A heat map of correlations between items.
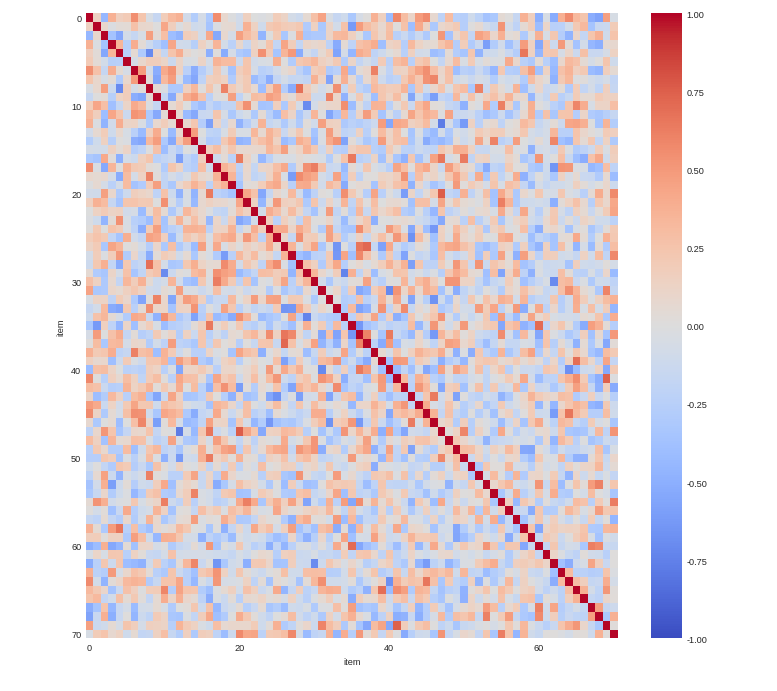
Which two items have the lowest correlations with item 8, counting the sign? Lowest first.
4, 27
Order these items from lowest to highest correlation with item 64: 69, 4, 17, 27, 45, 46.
27, 4, 46, 69, 17, 45
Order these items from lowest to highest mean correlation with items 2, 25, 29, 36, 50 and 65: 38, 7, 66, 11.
11, 7, 66, 38
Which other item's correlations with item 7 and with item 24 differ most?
46
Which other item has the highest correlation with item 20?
47
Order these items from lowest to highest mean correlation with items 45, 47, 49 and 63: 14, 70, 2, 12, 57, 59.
14, 12, 59, 57, 2, 70
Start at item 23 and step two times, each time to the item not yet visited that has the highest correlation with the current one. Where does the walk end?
58
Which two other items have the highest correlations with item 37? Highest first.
26, 36
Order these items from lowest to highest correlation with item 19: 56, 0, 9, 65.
0, 65, 56, 9
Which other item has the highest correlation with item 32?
9
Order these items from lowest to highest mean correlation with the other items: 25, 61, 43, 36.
43, 61, 36, 25
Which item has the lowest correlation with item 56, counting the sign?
59
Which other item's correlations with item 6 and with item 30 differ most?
49
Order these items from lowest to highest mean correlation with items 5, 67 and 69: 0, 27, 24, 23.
27, 24, 23, 0
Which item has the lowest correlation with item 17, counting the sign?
62
